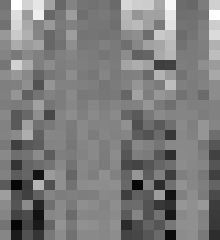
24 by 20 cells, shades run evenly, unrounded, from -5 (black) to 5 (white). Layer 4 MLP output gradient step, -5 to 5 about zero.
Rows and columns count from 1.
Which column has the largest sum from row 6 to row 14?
20
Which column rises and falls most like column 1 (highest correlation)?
15
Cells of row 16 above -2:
18
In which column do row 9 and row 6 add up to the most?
16
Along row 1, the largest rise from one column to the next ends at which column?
2
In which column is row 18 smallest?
4
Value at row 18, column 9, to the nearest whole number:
0
